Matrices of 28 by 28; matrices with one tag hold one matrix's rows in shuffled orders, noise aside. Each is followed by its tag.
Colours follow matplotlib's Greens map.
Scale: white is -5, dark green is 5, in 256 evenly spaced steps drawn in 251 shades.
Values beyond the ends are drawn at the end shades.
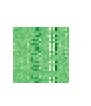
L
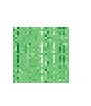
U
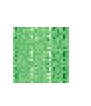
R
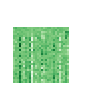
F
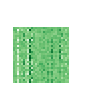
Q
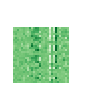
L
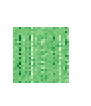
F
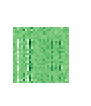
Q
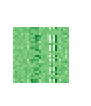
L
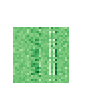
L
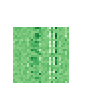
L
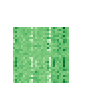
R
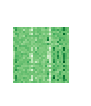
R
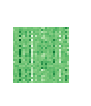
F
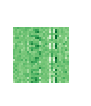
L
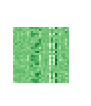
L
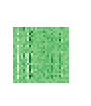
Q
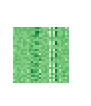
L
